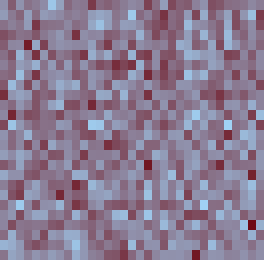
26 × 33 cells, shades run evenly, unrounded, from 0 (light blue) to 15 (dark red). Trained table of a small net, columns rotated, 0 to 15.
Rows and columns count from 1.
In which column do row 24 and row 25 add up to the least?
10
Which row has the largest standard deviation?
6
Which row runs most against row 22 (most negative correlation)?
8
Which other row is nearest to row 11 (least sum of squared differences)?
1
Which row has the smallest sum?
25
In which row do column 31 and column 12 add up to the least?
19
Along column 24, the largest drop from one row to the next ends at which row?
21
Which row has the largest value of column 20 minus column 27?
15
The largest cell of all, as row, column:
23, 32
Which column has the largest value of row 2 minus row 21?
3
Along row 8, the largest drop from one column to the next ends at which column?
24
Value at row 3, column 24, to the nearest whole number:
2
